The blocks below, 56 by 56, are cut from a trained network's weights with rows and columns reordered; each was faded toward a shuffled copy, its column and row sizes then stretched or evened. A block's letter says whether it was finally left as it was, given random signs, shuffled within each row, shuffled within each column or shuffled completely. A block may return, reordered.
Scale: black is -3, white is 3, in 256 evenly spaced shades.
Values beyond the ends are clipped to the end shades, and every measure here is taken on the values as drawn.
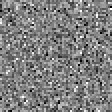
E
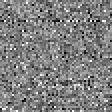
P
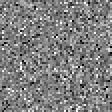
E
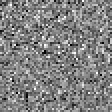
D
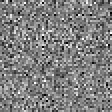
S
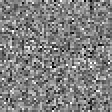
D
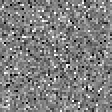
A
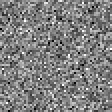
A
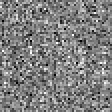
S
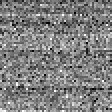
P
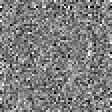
D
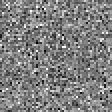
E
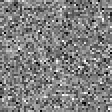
A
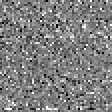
P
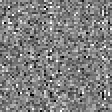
S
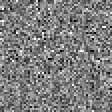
D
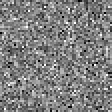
A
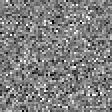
P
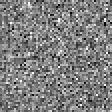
E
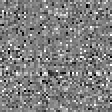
S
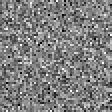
E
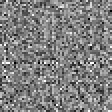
S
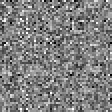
S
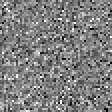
P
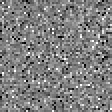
E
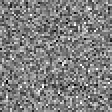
A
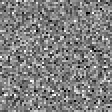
P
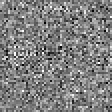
S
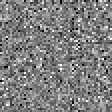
D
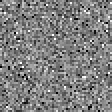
A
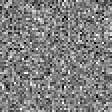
S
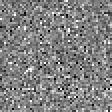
D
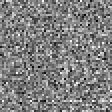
P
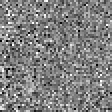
D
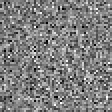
D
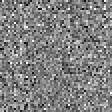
D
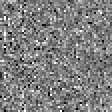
E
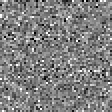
P
